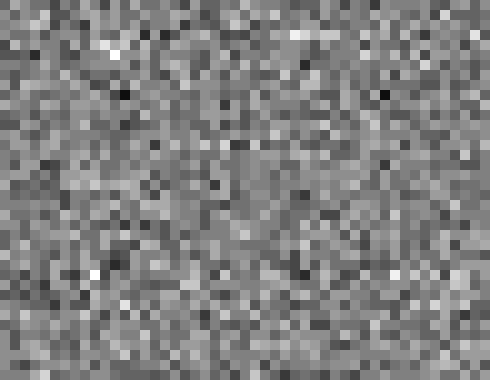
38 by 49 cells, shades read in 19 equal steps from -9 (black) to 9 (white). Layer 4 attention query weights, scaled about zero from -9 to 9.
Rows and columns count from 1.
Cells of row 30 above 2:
6
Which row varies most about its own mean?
28
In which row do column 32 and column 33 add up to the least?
33
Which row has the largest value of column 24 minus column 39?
10
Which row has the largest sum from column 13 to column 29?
35
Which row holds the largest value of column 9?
32
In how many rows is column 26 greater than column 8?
19
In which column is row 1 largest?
25
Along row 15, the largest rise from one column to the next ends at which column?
26
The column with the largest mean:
45
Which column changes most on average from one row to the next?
23
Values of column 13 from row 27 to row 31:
-4 -1 2 -1 7
